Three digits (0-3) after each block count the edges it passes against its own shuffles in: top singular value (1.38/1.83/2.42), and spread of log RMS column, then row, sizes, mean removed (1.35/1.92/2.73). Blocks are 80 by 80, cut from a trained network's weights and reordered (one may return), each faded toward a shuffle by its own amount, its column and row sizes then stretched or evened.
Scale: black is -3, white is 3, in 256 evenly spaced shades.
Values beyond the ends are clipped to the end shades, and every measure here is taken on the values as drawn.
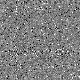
1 0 1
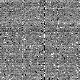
1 2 0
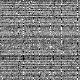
3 2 1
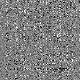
0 3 2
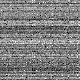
3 0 2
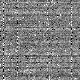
2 2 0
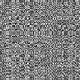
3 1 2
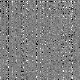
1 3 2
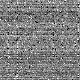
2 1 0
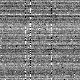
3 2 2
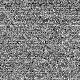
1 0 1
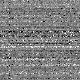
2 0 3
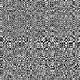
3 2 3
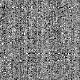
1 1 2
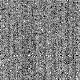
1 1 0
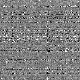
1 1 3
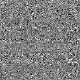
0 2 2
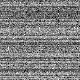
3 1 0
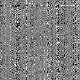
1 3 2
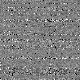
0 1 3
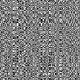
3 3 1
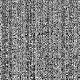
2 1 1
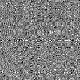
2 0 1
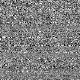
0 0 3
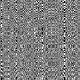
3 3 1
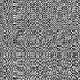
3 2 2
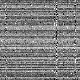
3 1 2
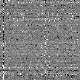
1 2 2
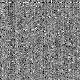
1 0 1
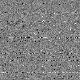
0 0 2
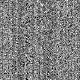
1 1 0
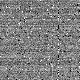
1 1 0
